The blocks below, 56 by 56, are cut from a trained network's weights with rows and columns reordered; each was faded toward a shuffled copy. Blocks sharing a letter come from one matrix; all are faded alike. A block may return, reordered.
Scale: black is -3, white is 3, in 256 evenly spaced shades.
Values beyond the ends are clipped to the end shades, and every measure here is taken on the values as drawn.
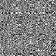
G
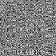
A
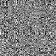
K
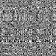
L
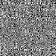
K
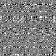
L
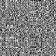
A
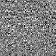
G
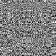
A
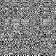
L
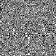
G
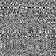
L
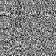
A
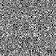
G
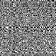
L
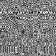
L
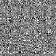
G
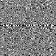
K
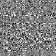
L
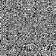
K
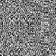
A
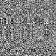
A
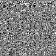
K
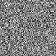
A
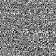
G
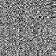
A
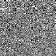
G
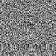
A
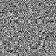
A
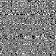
L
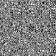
K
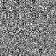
A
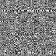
L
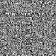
A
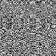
A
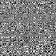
L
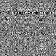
L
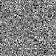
G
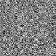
A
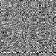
L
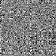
K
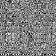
L
